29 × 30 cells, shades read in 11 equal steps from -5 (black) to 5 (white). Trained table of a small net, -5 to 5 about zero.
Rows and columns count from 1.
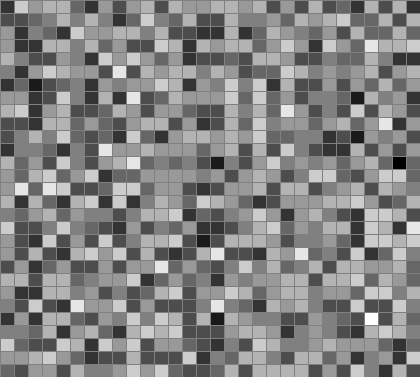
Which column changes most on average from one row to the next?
5
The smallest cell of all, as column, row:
29, 13
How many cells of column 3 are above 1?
6
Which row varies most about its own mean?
20
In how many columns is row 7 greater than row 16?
12
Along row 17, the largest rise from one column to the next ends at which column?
27
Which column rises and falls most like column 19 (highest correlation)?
10
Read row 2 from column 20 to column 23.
1 -1 2 1
